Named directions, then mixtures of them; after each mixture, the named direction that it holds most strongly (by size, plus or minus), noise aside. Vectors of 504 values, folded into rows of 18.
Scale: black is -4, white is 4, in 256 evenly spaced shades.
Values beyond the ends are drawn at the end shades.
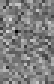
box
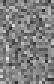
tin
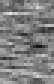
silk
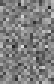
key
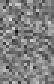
box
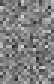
key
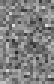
tin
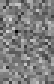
box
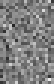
tin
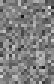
key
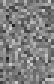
tin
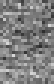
silk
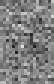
key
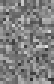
key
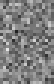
box
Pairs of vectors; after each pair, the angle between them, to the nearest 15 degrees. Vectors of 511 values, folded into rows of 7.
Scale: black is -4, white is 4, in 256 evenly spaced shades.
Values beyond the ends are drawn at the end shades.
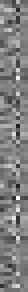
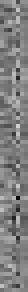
165 degrees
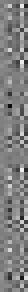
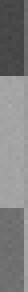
90 degrees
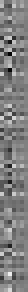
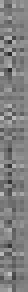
15 degrees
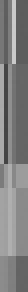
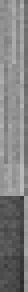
90 degrees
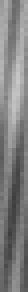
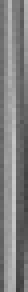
90 degrees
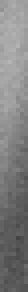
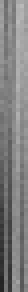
60 degrees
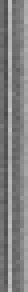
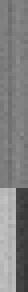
105 degrees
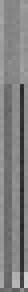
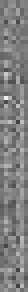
120 degrees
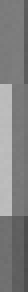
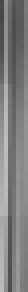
75 degrees
